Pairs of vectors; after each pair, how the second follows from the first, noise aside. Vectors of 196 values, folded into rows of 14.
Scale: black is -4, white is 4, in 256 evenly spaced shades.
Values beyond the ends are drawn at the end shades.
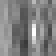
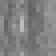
reversed, shrunk.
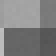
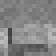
wrapped around, negated, partly zeroed.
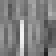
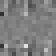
wrapped around, negated, partly zeroed.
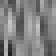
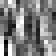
negated, scaled up.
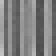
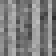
wrapped around, negated.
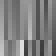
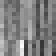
copied.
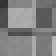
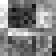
negated, scaled up.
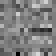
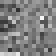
wrapped around, negated.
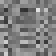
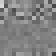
wrapped around, negated, partly zeroed.
